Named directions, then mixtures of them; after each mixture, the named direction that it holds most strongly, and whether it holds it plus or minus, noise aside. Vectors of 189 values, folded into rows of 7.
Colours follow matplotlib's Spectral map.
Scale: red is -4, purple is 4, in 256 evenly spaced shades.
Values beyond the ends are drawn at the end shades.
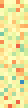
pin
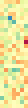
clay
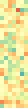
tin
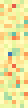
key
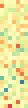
pin, plus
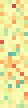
key, plus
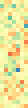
key, minus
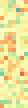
tin, minus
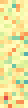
key, minus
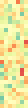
clay, plus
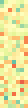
pin, minus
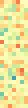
pin, plus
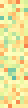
clay, plus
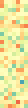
pin, plus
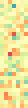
key, minus
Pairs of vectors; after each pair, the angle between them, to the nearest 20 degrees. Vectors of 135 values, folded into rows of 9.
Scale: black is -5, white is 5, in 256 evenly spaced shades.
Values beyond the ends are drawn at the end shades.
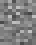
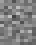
40 degrees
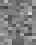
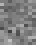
60 degrees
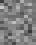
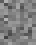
60 degrees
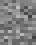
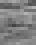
100 degrees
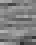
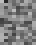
100 degrees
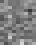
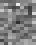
60 degrees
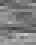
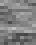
160 degrees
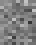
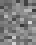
160 degrees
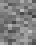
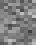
160 degrees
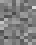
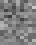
40 degrees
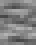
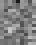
80 degrees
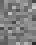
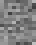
160 degrees
